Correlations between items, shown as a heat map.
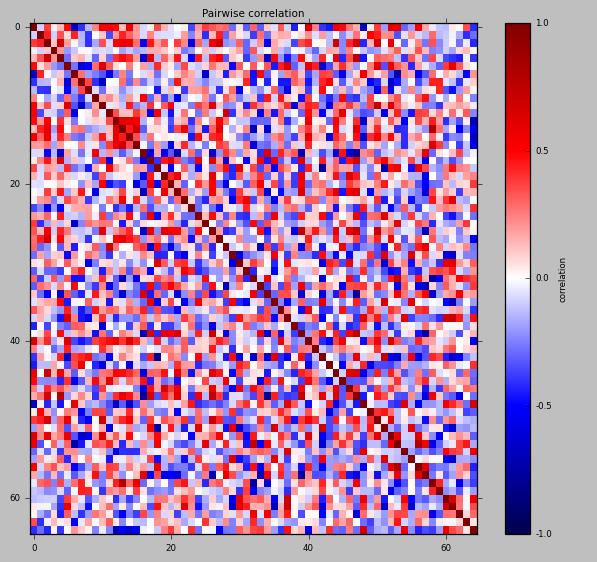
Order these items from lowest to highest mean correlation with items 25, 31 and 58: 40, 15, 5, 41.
5, 40, 41, 15
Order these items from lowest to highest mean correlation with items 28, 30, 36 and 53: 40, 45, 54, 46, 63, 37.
54, 46, 37, 63, 45, 40
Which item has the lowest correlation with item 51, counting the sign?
18
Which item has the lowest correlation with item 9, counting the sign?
21
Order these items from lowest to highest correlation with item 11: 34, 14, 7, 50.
50, 7, 14, 34
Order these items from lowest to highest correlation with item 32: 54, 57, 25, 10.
57, 54, 10, 25
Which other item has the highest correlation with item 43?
7
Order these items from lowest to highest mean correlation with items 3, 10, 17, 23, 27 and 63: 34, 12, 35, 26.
34, 12, 35, 26
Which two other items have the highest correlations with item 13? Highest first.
58, 15
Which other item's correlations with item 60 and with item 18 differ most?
56
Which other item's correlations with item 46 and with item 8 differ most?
30
